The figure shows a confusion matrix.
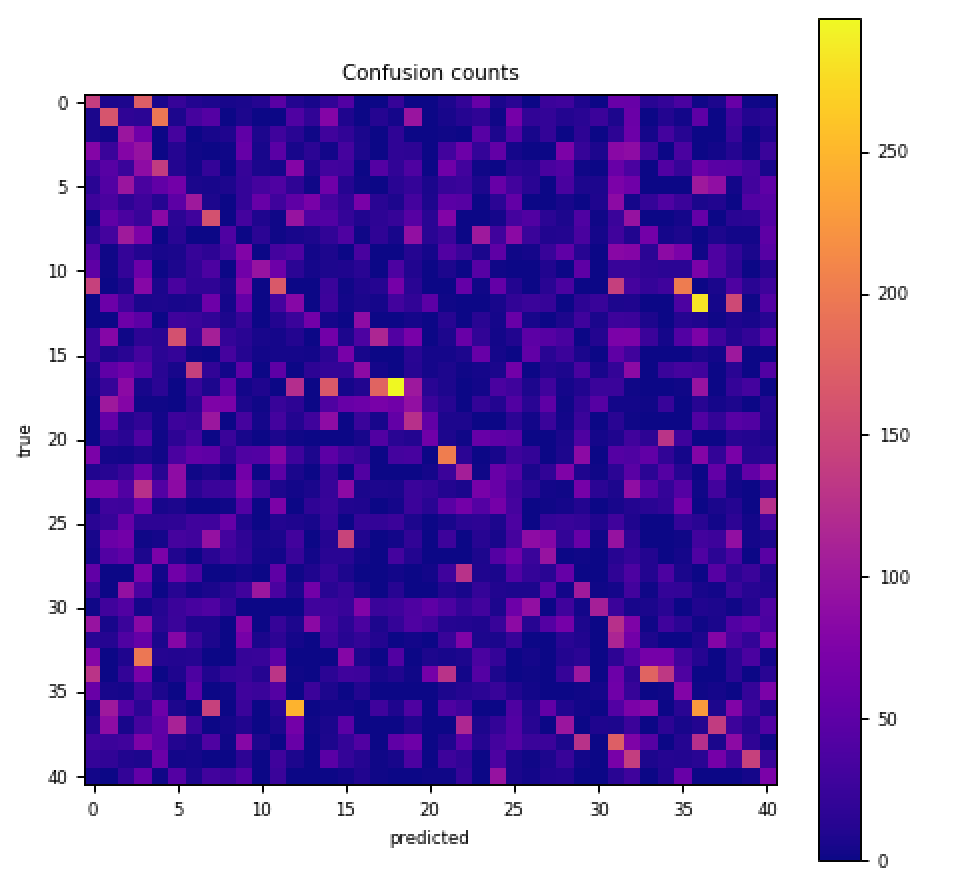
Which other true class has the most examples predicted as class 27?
26
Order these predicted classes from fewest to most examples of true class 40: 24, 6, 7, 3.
6, 7, 3, 24
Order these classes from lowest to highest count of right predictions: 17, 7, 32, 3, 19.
32, 3, 19, 7, 17
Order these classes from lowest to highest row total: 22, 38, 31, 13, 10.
13, 10, 22, 31, 38
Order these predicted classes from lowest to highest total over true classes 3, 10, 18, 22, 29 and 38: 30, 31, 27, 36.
30, 27, 36, 31
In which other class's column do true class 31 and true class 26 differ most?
15
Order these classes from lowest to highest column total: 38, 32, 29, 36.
29, 38, 36, 32
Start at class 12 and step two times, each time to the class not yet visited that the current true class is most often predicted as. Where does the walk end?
7
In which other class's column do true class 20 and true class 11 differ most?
35
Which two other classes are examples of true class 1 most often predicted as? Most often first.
4, 19
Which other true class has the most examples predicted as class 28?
37
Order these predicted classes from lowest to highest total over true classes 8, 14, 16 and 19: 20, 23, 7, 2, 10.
10, 20, 23, 2, 7
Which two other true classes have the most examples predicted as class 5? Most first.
14, 37
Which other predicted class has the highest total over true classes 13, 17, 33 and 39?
18
